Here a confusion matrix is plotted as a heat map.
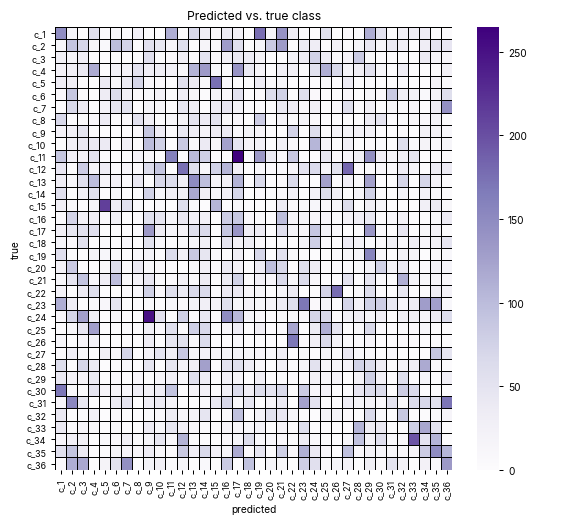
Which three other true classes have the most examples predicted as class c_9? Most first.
c_24, c_17, c_10
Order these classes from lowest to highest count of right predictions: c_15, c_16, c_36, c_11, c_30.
c_30, c_16, c_15, c_36, c_11
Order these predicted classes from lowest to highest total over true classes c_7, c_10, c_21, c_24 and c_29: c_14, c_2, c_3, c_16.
c_14, c_2, c_3, c_16
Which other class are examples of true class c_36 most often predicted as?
c_7
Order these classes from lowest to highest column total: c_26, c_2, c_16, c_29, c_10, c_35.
c_26, c_10, c_35, c_2, c_16, c_29
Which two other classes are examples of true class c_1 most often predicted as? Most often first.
c_19, c_21
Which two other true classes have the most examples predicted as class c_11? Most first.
c_1, c_30
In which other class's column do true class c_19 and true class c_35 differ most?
c_29
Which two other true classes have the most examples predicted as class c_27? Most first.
c_12, c_35
